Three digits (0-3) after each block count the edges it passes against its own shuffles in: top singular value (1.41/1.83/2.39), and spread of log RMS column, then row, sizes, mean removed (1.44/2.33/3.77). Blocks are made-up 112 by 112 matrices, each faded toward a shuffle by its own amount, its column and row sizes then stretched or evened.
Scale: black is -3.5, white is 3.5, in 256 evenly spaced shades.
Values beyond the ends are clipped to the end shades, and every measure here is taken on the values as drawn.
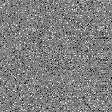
2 0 0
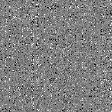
1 2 1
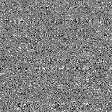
2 0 2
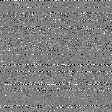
1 0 3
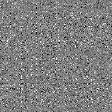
1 2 2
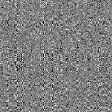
3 2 1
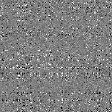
2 2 2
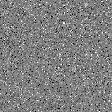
2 0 0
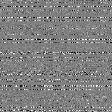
3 0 3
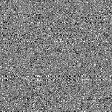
2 0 2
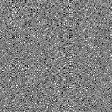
3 1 1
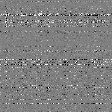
1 1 3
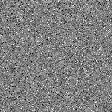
2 0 0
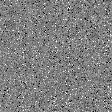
0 1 0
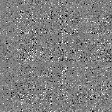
0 2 2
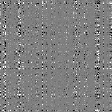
3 3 2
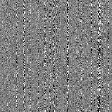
2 3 0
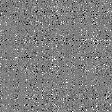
1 2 2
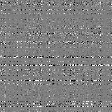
2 2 3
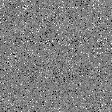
0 1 1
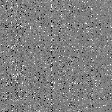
2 2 1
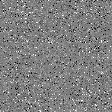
0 1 1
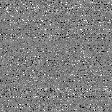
1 0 2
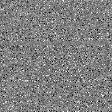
0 1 2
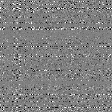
3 1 3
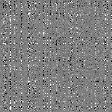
2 3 2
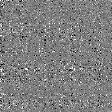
1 2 2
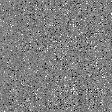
1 1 1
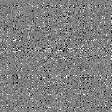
2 2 2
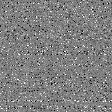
1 0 2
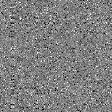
2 1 1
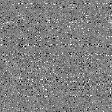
2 1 2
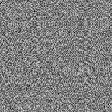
3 0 0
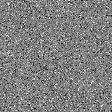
0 0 1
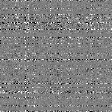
1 2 3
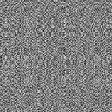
3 2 0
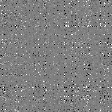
0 2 2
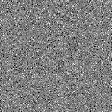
2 1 0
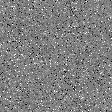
0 0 0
